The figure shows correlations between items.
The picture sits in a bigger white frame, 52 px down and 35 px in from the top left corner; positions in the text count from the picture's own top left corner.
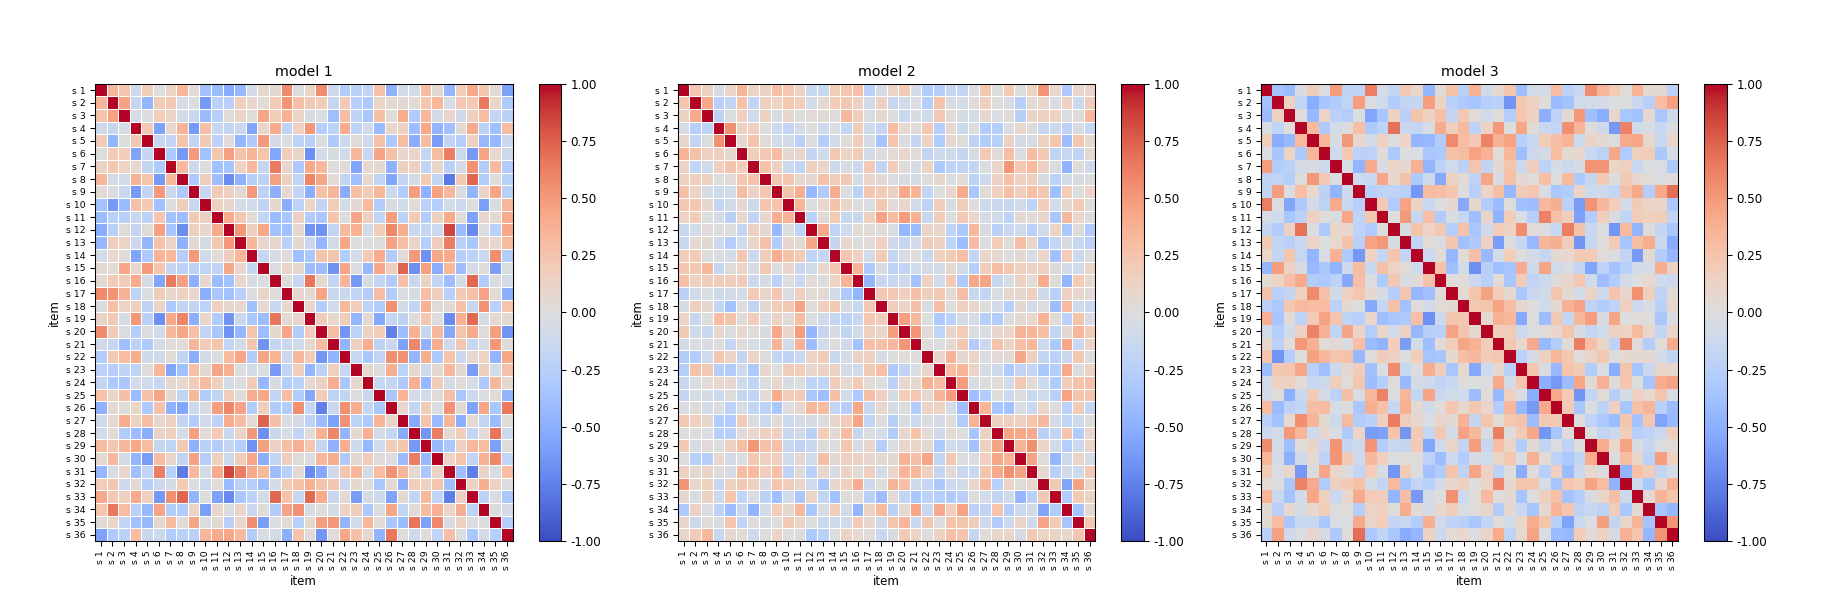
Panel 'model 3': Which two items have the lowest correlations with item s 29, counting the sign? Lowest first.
s 15, s 3
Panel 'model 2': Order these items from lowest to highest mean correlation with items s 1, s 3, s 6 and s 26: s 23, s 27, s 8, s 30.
s 30, s 23, s 8, s 27
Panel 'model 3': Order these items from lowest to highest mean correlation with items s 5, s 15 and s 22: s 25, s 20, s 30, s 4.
s 30, s 4, s 20, s 25
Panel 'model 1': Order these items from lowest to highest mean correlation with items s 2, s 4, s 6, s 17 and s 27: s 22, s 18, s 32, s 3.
s 32, s 18, s 22, s 3
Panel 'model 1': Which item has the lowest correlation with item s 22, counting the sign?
s 20
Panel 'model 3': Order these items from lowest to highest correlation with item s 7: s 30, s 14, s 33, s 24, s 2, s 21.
s 2, s 33, s 21, s 24, s 14, s 30
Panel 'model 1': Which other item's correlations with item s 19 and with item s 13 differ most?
s 31
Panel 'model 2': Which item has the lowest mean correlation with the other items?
s 33
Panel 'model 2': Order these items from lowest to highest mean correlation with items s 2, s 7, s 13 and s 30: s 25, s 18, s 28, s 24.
s 25, s 24, s 18, s 28
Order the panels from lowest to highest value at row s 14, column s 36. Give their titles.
model 3, model 1, model 2
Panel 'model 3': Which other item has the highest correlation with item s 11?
s 25
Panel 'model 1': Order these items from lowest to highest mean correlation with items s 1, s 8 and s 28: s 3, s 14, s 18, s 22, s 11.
s 22, s 11, s 18, s 3, s 14
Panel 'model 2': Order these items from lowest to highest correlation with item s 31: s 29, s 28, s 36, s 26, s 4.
s 26, s 4, s 36, s 28, s 29
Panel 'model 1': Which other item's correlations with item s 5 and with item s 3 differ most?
s 2
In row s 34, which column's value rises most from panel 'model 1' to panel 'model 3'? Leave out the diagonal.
s 10
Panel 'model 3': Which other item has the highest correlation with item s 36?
s 9
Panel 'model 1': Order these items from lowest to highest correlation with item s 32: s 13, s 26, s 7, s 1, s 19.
s 13, s 7, s 26, s 1, s 19
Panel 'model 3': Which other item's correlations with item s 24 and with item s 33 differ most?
s 26
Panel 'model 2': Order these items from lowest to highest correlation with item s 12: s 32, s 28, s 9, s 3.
s 9, s 28, s 32, s 3
